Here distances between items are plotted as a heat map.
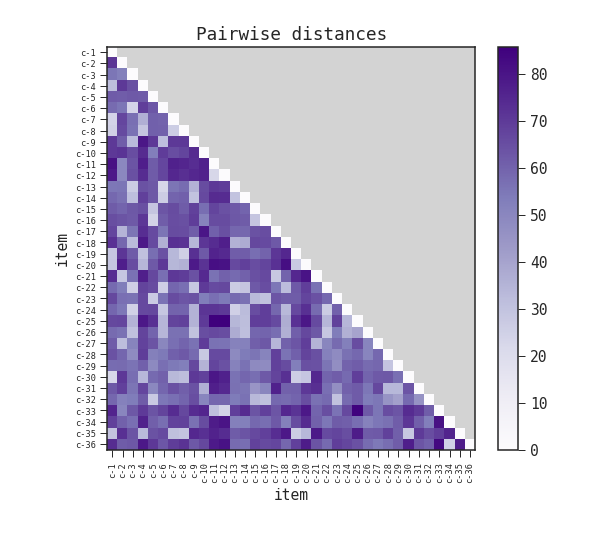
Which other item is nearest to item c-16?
c-5
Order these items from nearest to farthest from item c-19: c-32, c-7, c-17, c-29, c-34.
c-7, c-29, c-32, c-34, c-17
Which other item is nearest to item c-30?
c-1
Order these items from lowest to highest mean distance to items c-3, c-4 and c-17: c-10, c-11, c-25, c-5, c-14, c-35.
c-14, c-35, c-25, c-5, c-11, c-10
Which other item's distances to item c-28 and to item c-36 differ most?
c-10
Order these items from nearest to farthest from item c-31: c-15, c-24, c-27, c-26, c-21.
c-15, c-26, c-24, c-27, c-21
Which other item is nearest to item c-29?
c-28
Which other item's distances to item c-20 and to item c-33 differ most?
c-12
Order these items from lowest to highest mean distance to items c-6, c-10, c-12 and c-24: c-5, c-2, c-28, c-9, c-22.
c-22, c-28, c-9, c-2, c-5
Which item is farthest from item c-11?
c-25
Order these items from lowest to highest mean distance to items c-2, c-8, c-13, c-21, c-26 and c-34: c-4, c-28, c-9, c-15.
c-9, c-28, c-15, c-4
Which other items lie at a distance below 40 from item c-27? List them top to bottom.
c-2, c-17, c-21
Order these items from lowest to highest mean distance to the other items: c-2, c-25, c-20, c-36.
c-2, c-25, c-20, c-36
